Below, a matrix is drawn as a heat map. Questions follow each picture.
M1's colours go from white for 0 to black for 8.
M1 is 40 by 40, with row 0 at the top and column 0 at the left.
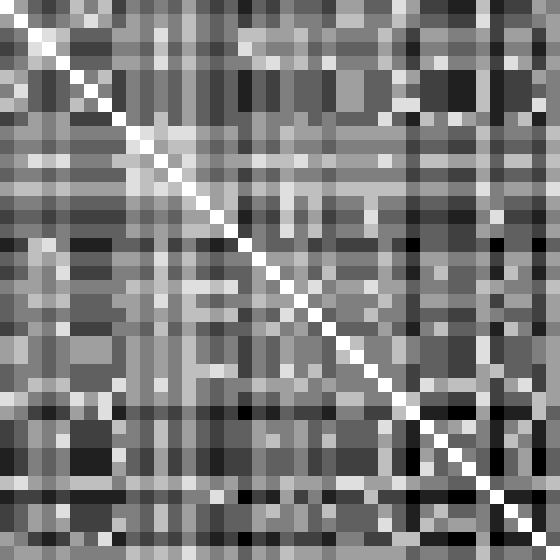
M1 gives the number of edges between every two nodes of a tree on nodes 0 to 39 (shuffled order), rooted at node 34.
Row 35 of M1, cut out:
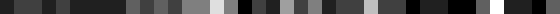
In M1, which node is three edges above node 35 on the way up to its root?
20
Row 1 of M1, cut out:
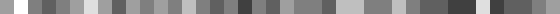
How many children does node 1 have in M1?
1
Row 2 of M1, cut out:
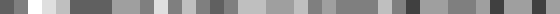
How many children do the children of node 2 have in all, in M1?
1
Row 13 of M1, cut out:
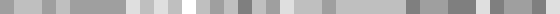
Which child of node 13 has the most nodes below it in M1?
11
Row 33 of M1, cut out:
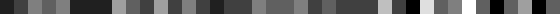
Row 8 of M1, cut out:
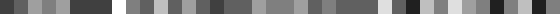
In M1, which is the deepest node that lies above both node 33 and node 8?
27
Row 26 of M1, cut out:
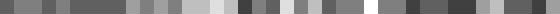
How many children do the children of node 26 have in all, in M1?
1
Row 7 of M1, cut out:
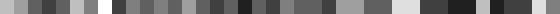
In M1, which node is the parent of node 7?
28
